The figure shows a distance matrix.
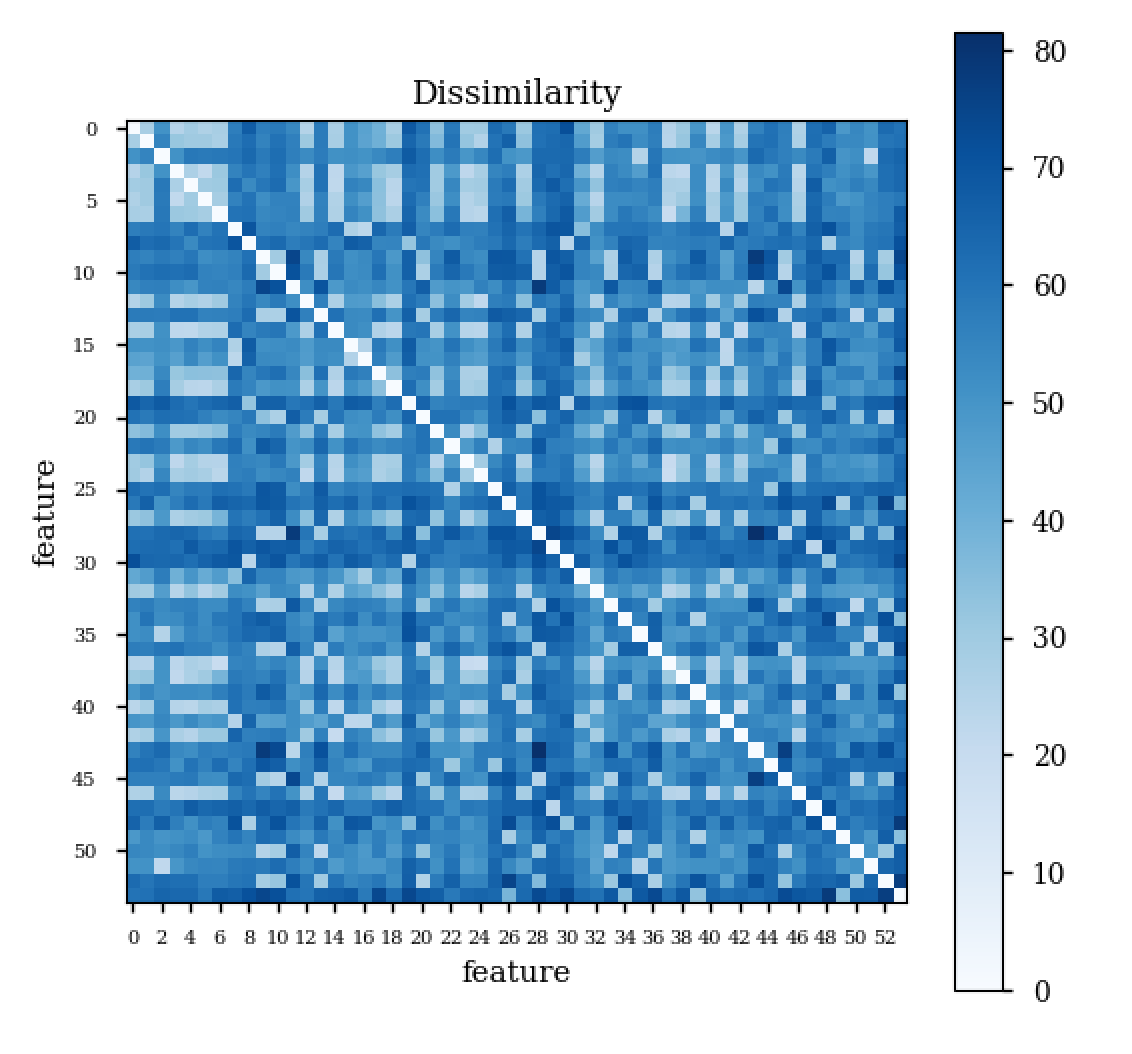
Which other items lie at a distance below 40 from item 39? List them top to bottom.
26, 34, 49, 53
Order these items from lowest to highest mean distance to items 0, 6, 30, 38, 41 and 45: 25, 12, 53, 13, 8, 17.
12, 17, 13, 8, 25, 53
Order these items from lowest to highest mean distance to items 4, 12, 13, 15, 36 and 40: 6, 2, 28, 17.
6, 17, 28, 2
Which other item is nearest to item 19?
30
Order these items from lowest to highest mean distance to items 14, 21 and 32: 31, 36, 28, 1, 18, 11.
18, 1, 31, 11, 36, 28
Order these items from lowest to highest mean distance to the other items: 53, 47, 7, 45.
45, 7, 47, 53
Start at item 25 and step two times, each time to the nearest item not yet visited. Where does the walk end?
44
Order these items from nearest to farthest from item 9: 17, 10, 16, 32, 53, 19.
10, 32, 16, 17, 19, 53
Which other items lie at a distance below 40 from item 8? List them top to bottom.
19, 30, 48
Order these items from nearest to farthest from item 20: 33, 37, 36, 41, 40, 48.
36, 33, 41, 37, 40, 48
